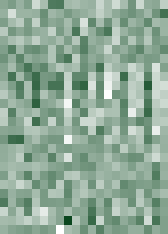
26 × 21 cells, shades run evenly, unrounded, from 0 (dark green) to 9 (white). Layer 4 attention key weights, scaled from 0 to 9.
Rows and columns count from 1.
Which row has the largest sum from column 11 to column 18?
1
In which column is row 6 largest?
14
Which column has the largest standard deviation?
9
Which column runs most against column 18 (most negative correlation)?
19
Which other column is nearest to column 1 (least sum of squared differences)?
6
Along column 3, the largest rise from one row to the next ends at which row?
17
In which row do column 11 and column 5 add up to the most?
3
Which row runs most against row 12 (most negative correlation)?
25
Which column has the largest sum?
15
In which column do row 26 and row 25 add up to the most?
8
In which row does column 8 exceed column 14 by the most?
26
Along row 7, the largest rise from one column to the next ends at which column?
10
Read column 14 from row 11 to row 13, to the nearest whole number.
9 5 6
